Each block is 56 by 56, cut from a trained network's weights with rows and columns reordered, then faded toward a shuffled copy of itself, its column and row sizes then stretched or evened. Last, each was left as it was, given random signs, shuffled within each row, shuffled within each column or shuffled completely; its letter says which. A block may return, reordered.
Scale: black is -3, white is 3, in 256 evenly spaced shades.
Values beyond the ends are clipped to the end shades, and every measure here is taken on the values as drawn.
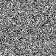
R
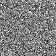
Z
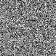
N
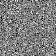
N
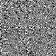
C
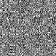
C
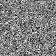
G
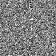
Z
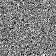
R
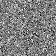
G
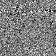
R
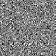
C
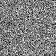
G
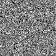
R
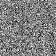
R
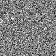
R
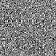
C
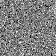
G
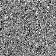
Z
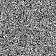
R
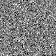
Z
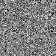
N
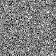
Z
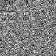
C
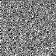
N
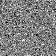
R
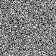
G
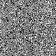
Z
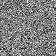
R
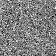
G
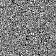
Z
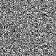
C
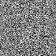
N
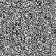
C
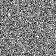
G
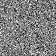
Z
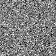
R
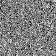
Z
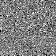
R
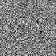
C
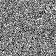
G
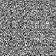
C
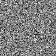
N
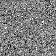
Z
